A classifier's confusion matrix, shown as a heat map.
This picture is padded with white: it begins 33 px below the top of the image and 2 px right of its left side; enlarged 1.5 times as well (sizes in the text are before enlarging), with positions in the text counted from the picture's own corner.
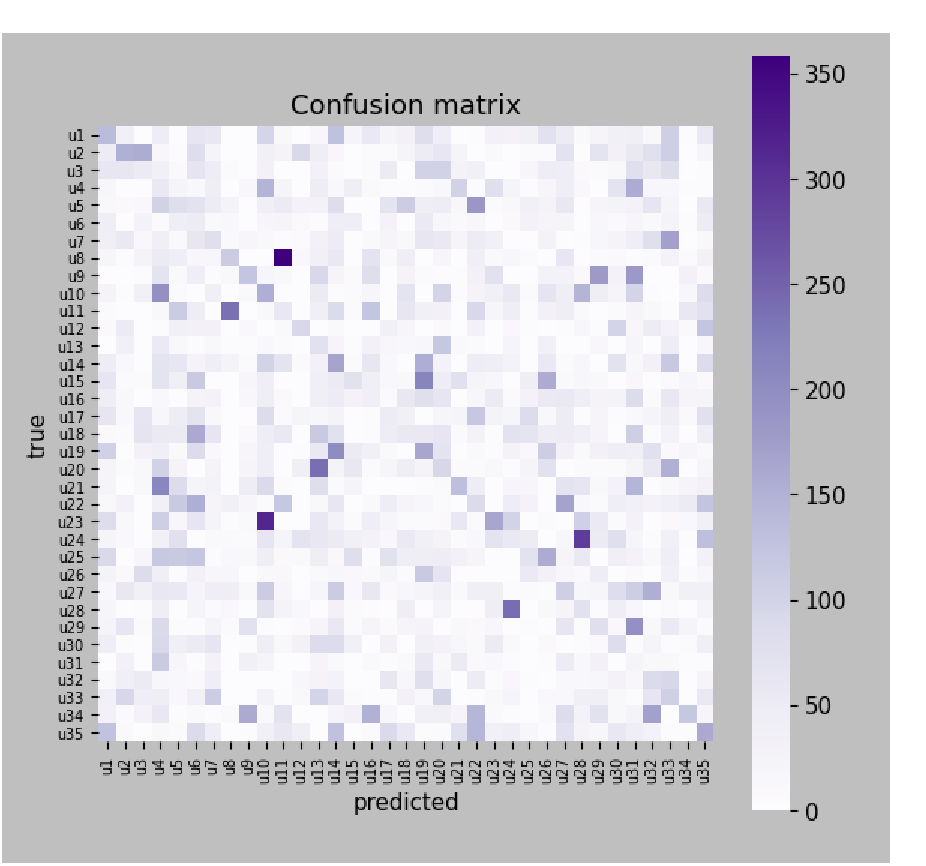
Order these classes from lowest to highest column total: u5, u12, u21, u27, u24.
u12, u21, u24, u5, u27
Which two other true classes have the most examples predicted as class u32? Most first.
u34, u27
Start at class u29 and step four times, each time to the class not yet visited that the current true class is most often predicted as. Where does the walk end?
u28
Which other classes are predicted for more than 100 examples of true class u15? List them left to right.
u6, u19, u26
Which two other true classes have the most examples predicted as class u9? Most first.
u34, u29
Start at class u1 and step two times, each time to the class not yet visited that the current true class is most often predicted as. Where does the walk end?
u19
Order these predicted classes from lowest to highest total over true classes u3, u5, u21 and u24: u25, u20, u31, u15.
u15, u25, u20, u31
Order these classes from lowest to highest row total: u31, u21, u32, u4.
u31, u32, u4, u21
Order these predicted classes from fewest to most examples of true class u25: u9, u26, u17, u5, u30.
u9, u30, u17, u5, u26
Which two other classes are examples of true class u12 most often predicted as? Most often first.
u35, u30
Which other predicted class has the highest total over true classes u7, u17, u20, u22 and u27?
u33
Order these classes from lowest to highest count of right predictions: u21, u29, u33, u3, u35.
u3, u29, u33, u21, u35
